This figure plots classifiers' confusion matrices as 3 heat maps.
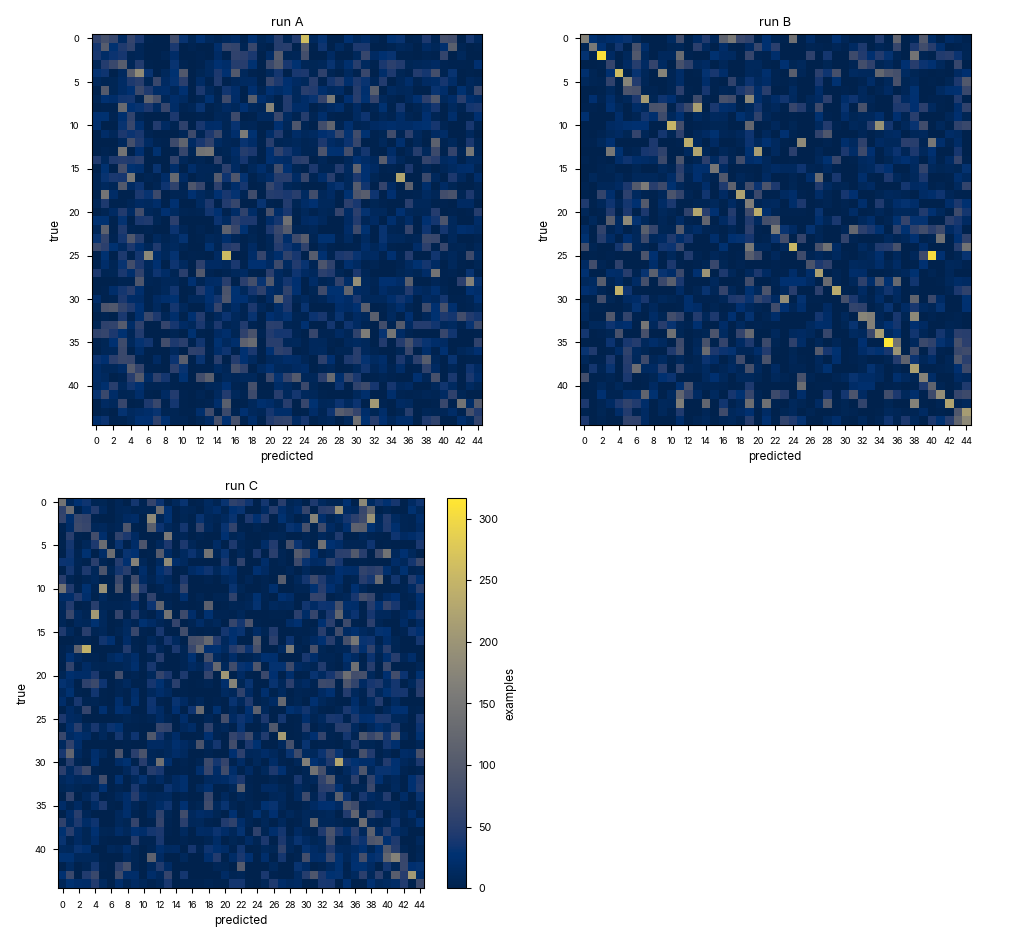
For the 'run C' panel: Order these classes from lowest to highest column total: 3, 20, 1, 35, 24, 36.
24, 20, 3, 35, 1, 36
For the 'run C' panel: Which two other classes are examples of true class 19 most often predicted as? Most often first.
36, 24
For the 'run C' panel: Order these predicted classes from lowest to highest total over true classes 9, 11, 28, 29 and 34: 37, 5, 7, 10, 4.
5, 4, 10, 7, 37
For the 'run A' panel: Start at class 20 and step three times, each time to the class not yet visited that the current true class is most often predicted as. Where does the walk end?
27
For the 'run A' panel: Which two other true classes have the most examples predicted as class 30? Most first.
28, 44
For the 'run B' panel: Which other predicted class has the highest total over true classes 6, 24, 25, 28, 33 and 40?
19
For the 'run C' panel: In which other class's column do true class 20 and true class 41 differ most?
35
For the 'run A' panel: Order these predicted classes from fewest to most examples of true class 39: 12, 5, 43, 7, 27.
43, 7, 12, 5, 27
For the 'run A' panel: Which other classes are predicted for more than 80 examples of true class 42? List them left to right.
15, 32, 44
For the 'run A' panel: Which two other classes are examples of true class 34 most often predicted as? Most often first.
31, 18
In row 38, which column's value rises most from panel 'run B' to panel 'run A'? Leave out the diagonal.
4
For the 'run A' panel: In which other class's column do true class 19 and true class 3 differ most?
21
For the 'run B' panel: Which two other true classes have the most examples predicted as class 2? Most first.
28, 30
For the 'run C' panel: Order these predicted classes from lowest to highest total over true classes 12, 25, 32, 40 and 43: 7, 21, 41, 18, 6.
6, 21, 7, 18, 41
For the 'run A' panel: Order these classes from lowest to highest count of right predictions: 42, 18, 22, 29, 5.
5, 18, 22, 29, 42
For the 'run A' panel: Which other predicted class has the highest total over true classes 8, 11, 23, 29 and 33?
3
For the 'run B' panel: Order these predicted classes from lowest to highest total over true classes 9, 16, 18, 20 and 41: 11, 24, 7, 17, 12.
24, 17, 12, 7, 11
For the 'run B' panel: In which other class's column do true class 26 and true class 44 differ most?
43
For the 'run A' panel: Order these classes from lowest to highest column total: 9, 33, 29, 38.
33, 29, 38, 9
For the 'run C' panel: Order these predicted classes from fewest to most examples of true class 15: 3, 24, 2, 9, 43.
2, 24, 43, 3, 9
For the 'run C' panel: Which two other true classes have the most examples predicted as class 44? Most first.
29, 7
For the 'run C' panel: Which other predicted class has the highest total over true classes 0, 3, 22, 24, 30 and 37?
12
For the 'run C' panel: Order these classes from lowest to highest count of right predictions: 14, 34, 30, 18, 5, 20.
14, 18, 34, 5, 30, 20
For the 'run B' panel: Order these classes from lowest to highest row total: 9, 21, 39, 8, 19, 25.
9, 39, 19, 25, 21, 8
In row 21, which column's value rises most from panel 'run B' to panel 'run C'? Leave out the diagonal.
35
